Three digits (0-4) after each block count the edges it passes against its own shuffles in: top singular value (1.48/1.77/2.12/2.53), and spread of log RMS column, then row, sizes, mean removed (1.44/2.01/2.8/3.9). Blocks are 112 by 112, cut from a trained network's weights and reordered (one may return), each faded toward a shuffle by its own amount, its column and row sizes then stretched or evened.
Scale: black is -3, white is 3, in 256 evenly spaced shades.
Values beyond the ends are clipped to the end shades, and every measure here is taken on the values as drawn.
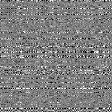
4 1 4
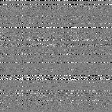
4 1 4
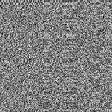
4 0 0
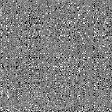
3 3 2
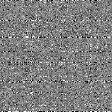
3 2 3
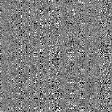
3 4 2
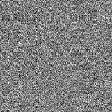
3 1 0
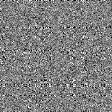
3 2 2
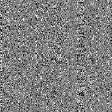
2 3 0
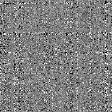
0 3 3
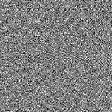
3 1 1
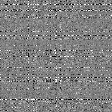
3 2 4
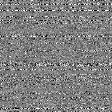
2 0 4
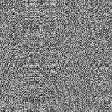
4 1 1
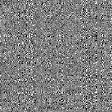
3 3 2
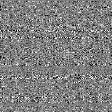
0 1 4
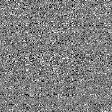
1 1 3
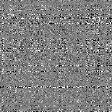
1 3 4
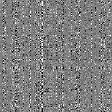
4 4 2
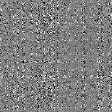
0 4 3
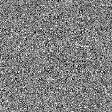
0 1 2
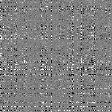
2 4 4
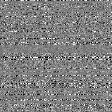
0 1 4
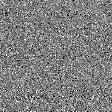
0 0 2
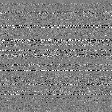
2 0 4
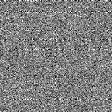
3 0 2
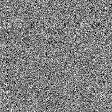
1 1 0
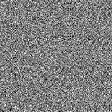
3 0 1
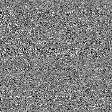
1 0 3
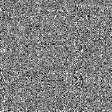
0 3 2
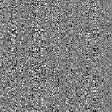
4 4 0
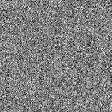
2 0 0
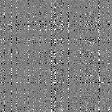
2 4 3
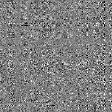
1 3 3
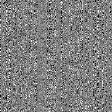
2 4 0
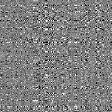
4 3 3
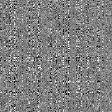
3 4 2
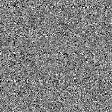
1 1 2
